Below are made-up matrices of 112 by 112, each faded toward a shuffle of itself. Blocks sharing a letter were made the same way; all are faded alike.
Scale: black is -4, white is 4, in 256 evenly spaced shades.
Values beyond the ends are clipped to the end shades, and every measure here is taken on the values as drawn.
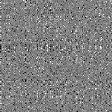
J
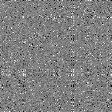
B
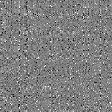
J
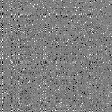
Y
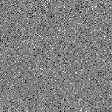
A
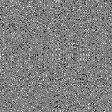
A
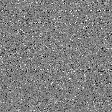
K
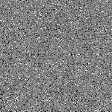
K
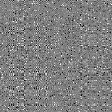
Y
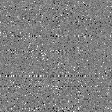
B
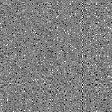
J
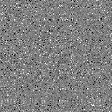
A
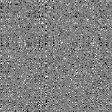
J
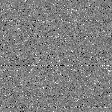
K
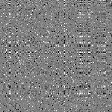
Y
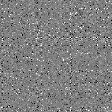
B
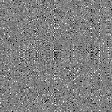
J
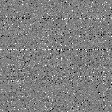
B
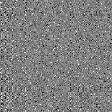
J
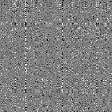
Y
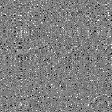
A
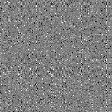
J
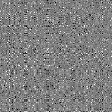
Y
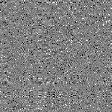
A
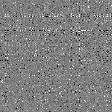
B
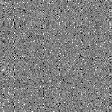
J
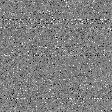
K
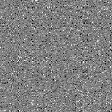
A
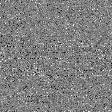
K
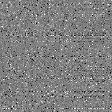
B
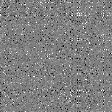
B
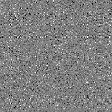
A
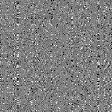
J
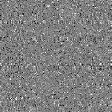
A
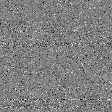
K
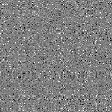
A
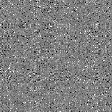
A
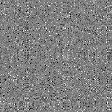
A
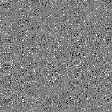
A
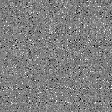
A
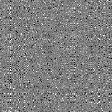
Y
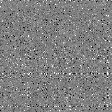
B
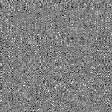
A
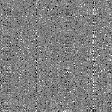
J
